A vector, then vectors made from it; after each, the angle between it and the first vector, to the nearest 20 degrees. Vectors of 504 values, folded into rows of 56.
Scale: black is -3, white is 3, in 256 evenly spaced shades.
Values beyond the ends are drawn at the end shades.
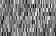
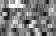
100 degrees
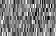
160 degrees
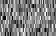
60 degrees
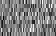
40 degrees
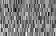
100 degrees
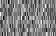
60 degrees
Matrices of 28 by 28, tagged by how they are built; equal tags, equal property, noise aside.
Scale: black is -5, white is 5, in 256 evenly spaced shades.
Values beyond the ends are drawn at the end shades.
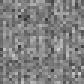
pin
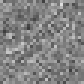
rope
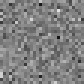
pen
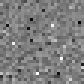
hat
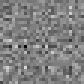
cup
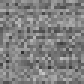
pin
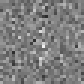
pen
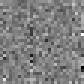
pen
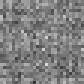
pin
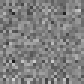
cup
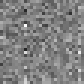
pen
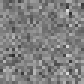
cup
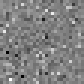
hat
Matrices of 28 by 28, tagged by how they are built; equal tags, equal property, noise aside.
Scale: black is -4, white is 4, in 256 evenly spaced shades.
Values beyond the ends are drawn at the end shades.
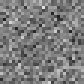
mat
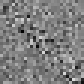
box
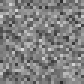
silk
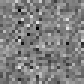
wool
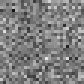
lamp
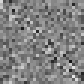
box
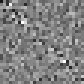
box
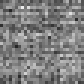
lamp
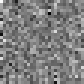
wool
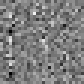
wool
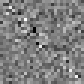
box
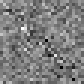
box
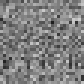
lamp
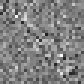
box
